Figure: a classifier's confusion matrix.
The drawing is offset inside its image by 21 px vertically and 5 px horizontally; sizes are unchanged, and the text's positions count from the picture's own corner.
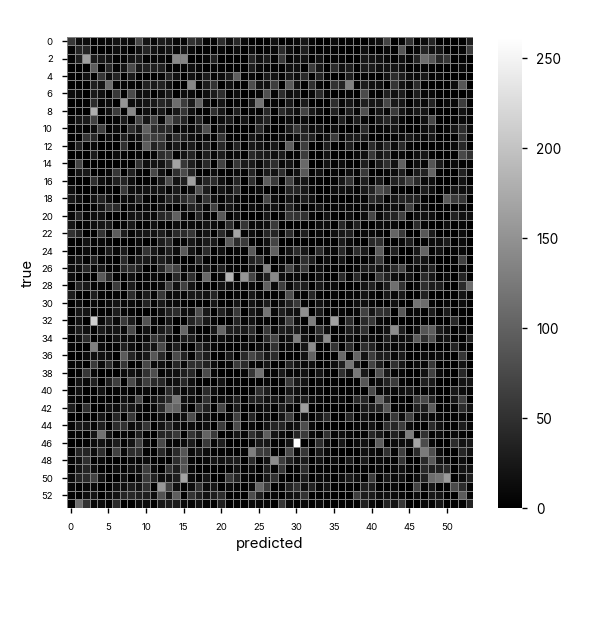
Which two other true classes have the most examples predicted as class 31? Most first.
42, 14
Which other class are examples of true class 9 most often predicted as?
13
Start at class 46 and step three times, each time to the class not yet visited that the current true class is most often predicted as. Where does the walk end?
24
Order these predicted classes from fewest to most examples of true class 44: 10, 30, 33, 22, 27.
33, 30, 27, 10, 22
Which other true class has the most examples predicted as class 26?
31
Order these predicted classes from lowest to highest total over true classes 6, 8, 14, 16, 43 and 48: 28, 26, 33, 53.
53, 33, 28, 26
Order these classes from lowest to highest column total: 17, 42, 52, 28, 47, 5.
5, 28, 17, 42, 52, 47
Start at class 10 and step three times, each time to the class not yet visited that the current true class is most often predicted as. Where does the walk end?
15
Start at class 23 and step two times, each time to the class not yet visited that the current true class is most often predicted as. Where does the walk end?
27
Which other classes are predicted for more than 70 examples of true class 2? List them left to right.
14, 15, 47, 48
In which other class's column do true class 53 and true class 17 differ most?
1
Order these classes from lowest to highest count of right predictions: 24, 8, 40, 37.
40, 24, 37, 8
